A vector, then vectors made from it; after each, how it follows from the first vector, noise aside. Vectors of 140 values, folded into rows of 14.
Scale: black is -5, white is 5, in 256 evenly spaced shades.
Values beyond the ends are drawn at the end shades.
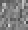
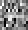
wrapped around, negated, scaled up.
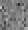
reversed, negated, partly zeroed.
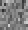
sign-scrambled.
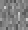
wrapped around, partly zeroed.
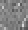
reversed, partly zeroed.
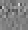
reversed, partly zeroed.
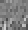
reversed, partly zeroed.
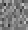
sign-scrambled.
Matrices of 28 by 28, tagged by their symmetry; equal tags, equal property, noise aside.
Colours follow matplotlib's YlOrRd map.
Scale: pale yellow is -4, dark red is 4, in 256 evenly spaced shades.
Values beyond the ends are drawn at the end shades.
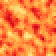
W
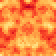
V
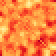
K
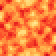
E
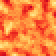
W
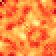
K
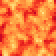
E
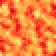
E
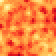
K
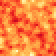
E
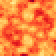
E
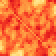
E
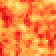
W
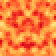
V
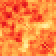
K
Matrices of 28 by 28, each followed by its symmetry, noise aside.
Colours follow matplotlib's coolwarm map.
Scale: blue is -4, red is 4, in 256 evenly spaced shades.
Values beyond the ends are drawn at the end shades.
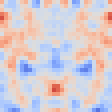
mirrored left to right.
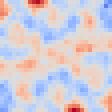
same after a half turn.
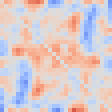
same after a half turn.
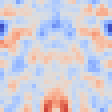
mirrored left to right.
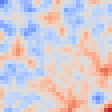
symmetric.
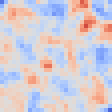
symmetric across the other diagonal.
